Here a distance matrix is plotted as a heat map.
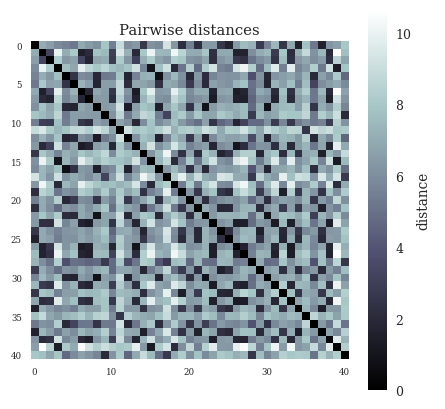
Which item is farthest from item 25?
17
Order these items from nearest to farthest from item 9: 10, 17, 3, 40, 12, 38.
40, 17, 12, 10, 38, 3
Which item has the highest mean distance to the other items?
11
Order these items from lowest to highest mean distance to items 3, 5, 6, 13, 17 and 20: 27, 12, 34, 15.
12, 27, 34, 15
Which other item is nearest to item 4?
16
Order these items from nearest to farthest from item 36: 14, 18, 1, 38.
38, 1, 14, 18
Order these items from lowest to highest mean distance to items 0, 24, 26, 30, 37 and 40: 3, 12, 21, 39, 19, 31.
21, 19, 12, 31, 3, 39
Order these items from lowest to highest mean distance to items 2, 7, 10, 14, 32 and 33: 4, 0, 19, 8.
0, 19, 4, 8
